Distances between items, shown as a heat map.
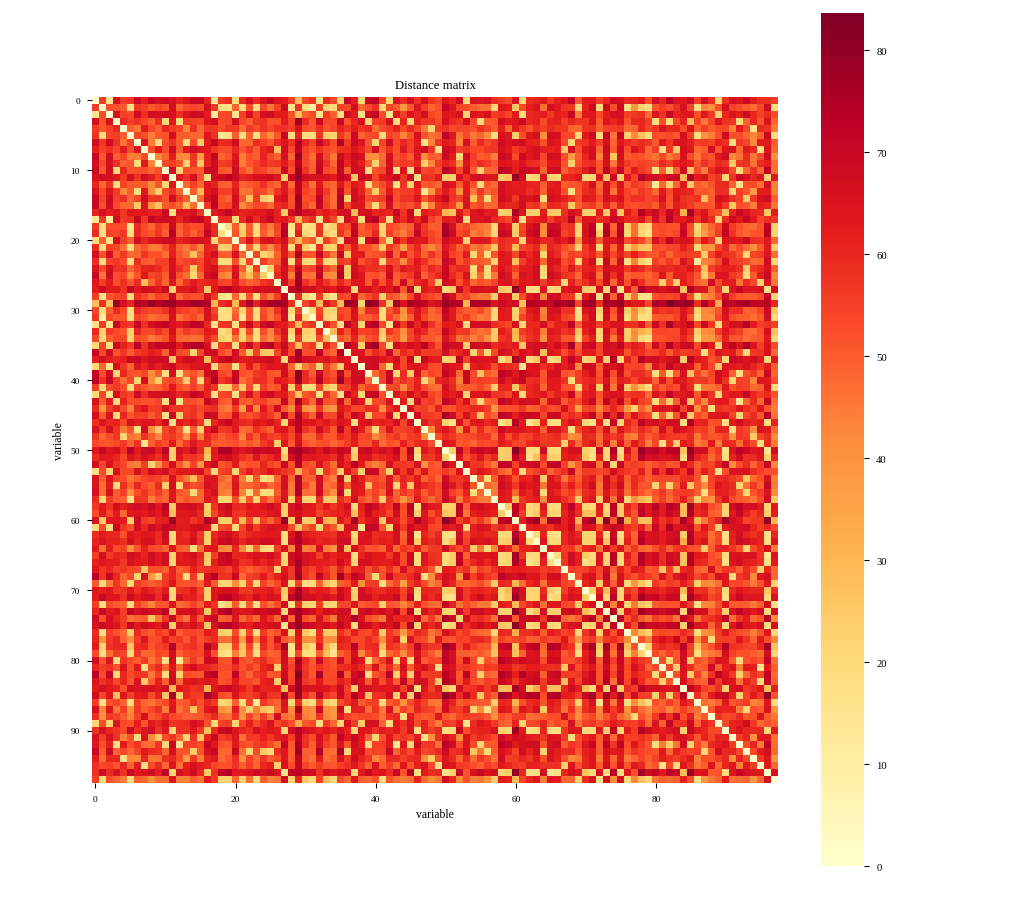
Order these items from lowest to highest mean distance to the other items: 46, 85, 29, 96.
46, 96, 85, 29
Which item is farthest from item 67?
29
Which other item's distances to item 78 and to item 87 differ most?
36
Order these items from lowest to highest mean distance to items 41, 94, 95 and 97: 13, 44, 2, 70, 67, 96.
67, 13, 44, 2, 70, 96
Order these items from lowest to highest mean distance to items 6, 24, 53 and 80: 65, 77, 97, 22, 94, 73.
22, 97, 94, 77, 65, 73
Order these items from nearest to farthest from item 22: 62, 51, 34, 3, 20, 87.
87, 34, 3, 51, 62, 20
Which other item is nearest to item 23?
86
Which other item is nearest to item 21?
31
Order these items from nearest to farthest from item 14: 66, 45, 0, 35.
45, 66, 0, 35
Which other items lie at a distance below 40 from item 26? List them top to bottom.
7, 49, 67, 81, 83, 95
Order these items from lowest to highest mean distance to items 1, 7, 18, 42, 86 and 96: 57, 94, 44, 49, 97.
97, 57, 49, 44, 94
